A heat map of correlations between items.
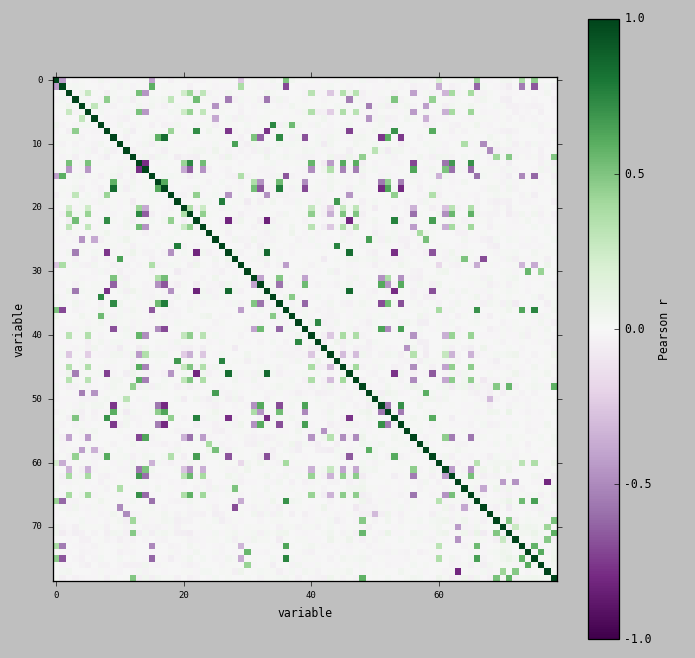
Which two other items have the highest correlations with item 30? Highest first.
74, 76
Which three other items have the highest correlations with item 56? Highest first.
14, 61, 43
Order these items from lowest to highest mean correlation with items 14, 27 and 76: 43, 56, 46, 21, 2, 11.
21, 2, 11, 43, 56, 46
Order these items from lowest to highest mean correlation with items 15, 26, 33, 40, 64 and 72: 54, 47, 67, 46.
67, 54, 47, 46
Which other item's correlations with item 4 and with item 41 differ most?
38
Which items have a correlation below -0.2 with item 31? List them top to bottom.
32, 39, 51, 54
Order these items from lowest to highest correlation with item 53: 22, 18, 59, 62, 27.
27, 62, 18, 59, 22
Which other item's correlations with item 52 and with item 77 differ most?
63
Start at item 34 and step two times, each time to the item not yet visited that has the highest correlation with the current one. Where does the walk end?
37
